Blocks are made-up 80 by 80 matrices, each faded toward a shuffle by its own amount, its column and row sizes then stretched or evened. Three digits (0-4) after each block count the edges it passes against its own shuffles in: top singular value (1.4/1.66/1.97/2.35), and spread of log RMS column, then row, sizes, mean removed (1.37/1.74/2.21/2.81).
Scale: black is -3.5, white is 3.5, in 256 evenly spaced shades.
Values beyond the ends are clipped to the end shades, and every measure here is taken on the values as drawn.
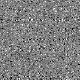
1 1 3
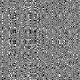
4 4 1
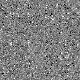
1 1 2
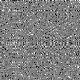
4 0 2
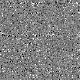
1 1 3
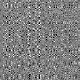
4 4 2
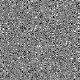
3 3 1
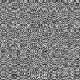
4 1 2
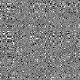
4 3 3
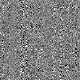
1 4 2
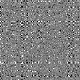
4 3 3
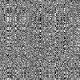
4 4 0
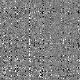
1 4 3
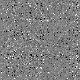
0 3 2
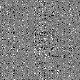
2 4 2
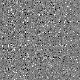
1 2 2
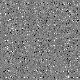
0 2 2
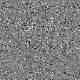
0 1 3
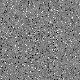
0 2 0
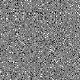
3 2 1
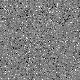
1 0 1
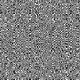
4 3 1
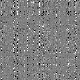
3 4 2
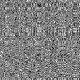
4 1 0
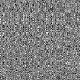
4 3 0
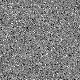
1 0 1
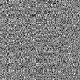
4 1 1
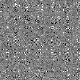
2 3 3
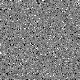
1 0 2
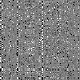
4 4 0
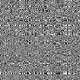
4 2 4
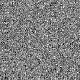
2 1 0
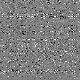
3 0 4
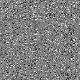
2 2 1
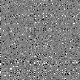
3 2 2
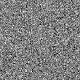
1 1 0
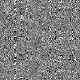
3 4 2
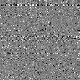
4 0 3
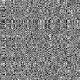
4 3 2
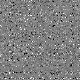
0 1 3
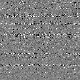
3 0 4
